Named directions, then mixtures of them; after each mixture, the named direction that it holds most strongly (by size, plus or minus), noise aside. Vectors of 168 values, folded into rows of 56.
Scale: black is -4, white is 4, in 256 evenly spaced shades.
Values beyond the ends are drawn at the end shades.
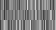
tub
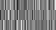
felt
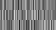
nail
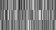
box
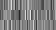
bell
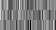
box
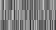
nail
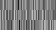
nail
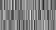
bell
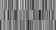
box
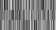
bell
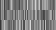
tub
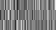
felt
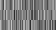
nail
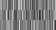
box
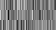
felt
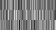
nail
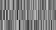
nail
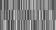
tub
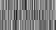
nail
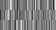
felt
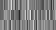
bell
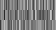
tub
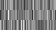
felt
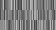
nail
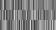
nail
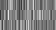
box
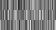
box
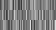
nail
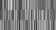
bell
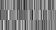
felt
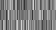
felt
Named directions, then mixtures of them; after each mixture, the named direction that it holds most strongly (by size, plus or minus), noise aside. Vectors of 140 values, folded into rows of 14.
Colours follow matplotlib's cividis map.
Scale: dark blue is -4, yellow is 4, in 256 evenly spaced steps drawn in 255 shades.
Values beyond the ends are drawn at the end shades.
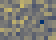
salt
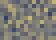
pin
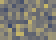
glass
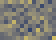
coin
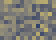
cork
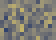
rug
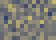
pin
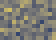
salt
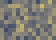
rug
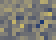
rug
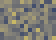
coin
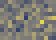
salt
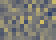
pin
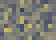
rug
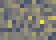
salt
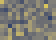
glass
